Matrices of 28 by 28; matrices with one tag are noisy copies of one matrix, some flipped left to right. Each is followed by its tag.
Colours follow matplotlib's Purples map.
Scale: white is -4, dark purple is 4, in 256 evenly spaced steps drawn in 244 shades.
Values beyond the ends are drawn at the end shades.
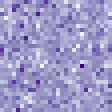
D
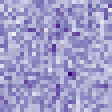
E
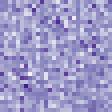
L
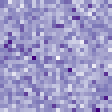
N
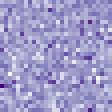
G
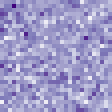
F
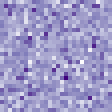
L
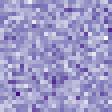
F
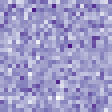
L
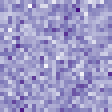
L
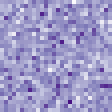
E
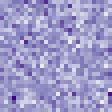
D
